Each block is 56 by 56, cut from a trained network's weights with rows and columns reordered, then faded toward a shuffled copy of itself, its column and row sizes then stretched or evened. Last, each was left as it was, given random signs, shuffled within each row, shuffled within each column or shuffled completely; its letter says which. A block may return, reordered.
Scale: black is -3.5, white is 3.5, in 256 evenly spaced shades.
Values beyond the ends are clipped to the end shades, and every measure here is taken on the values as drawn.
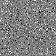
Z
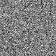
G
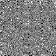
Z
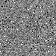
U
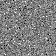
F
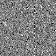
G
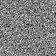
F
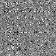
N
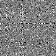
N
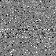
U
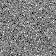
F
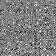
N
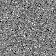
F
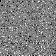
U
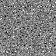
U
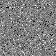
U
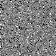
G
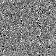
G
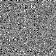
N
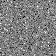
F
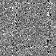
N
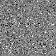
U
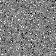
G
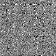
N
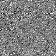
U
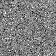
F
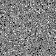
G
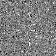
N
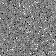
F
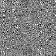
Z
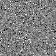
G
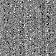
G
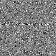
U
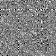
N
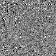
N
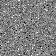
F
